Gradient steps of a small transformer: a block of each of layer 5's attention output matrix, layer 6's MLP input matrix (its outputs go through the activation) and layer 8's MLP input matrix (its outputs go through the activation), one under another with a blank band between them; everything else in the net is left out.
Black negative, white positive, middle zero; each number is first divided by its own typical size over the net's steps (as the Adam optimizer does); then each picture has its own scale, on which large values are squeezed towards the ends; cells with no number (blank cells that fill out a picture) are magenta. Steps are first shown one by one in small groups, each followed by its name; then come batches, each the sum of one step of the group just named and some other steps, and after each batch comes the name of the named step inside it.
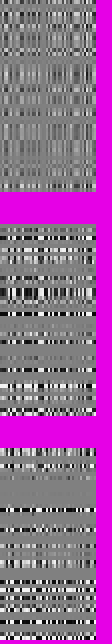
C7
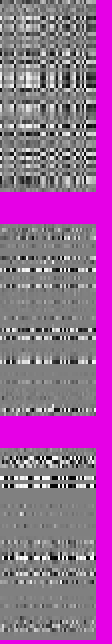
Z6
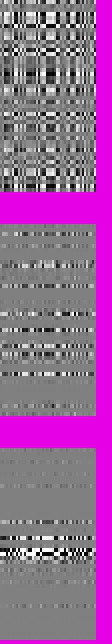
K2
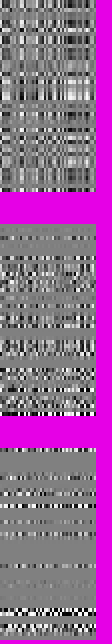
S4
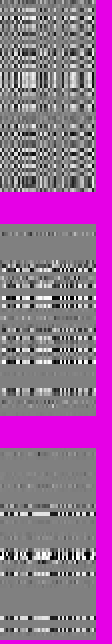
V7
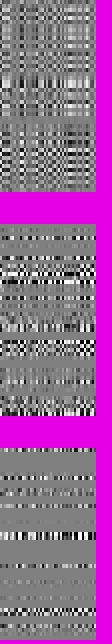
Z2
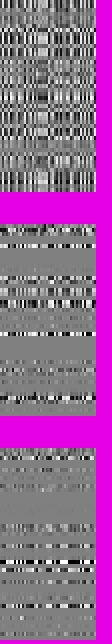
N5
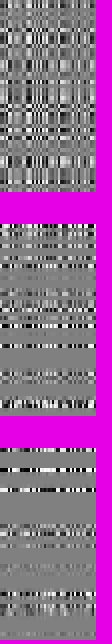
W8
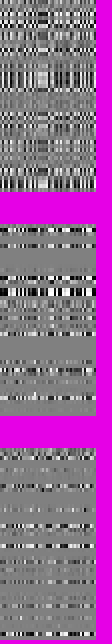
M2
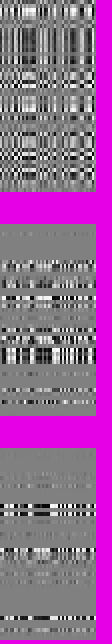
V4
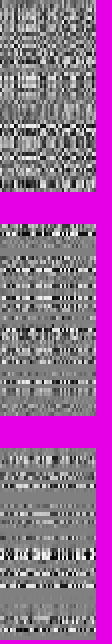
V7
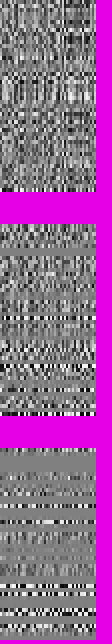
S4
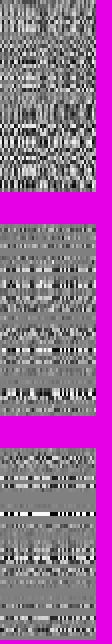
Z6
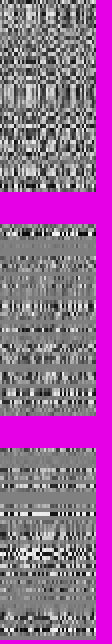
K2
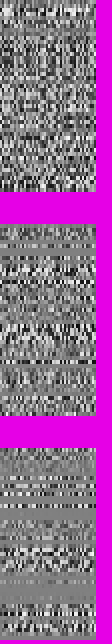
K2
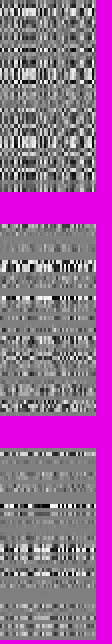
V4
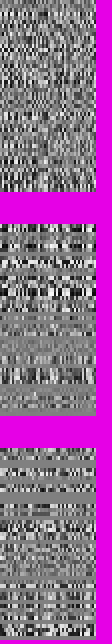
M2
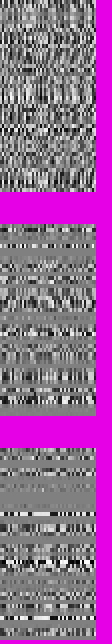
N5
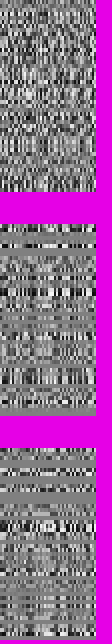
M2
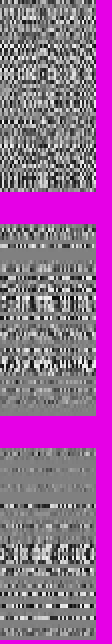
V7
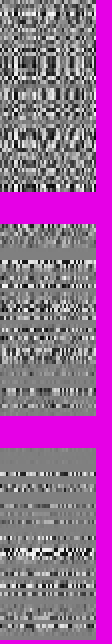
K2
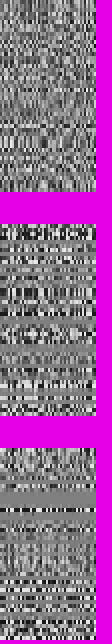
C7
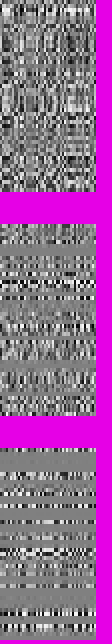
K2
